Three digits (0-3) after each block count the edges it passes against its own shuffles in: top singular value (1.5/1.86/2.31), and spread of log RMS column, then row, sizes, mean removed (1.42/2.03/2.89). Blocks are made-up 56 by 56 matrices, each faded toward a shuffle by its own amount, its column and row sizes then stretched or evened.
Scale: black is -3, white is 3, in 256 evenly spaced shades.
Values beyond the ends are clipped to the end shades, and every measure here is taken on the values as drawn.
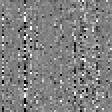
2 3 0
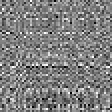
3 0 2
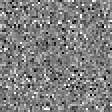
1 0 1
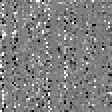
0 3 0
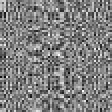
3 2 1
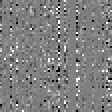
1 3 1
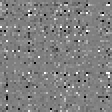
0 2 2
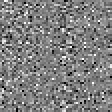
2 1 0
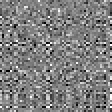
3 2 2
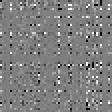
2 3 3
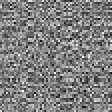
3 1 0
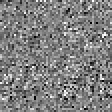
0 1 2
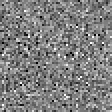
0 1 1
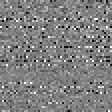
0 0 3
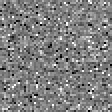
1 1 0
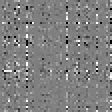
2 3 2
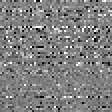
2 0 3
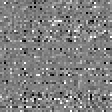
0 1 3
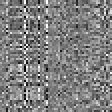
3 3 0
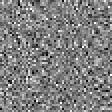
2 0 0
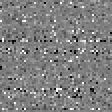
0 1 2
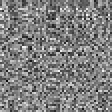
2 0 1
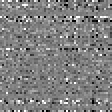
0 1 3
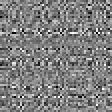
3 1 3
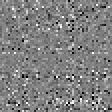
0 2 2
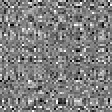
3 1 2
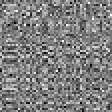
3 0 2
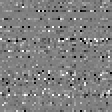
0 1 3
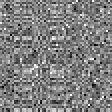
3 0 0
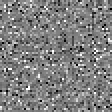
1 0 0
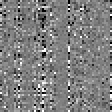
2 3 0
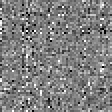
1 2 1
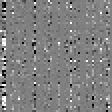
2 3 1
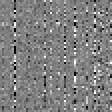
2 3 1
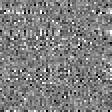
2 0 2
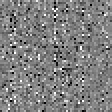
0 2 0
